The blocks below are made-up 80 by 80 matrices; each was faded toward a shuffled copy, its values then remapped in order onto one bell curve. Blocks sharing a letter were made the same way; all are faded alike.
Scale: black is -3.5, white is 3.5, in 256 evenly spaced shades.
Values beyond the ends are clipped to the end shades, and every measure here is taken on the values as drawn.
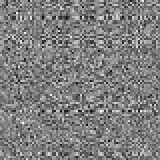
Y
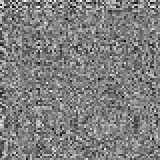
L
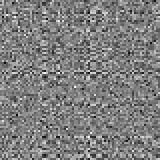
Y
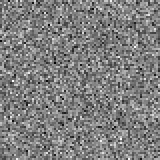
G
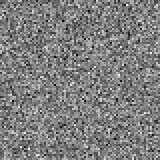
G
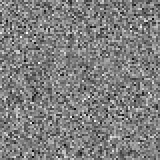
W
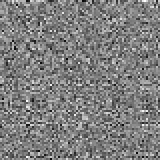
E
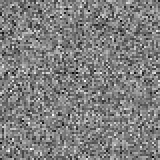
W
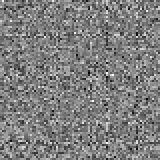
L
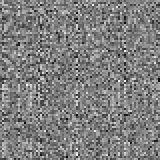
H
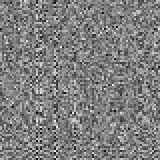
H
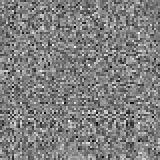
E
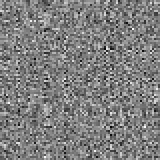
E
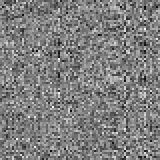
H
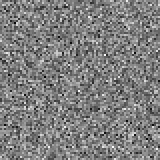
W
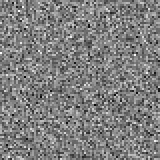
G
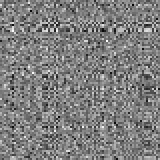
Y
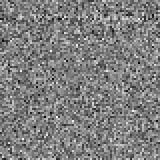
W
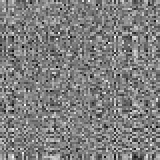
Y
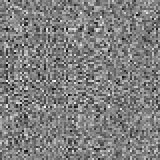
E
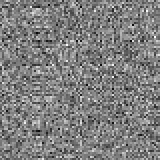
E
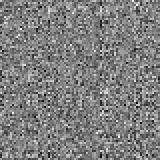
H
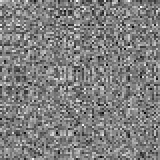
E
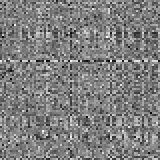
Y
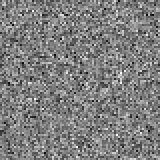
W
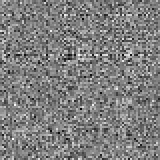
L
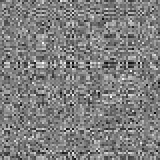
Y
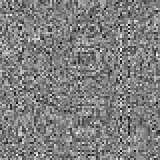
H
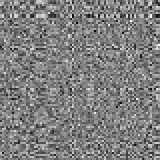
Y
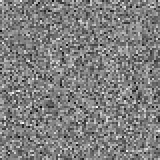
W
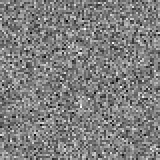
G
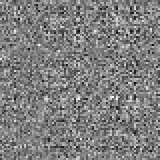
L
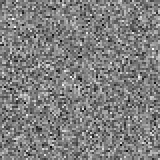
G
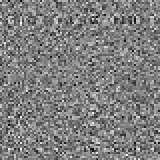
E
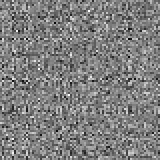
L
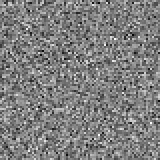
W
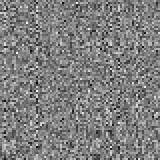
H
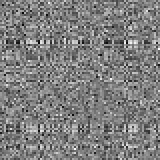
Y
